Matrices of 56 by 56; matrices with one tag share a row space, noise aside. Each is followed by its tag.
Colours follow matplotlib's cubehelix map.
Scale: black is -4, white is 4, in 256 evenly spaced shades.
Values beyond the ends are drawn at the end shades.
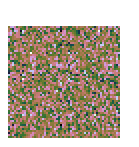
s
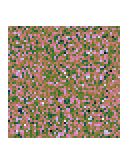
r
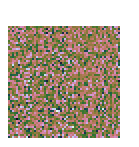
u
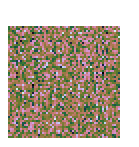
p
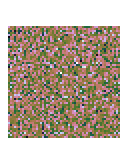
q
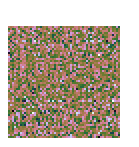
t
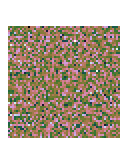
q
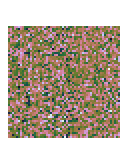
u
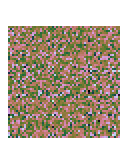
t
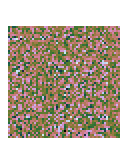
r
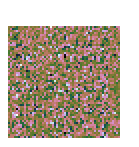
r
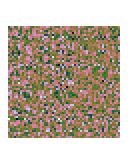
u
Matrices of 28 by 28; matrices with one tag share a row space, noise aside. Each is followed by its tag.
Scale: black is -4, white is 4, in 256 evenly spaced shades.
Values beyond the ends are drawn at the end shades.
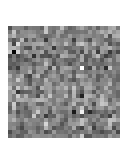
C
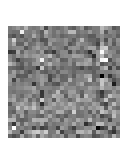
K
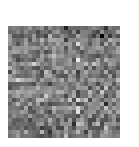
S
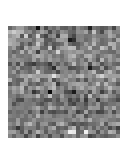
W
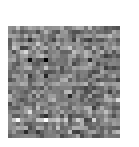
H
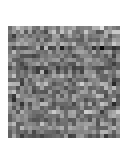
K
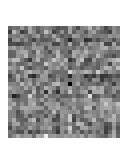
H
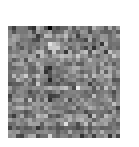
S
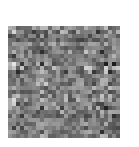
K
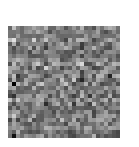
C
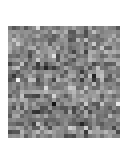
W
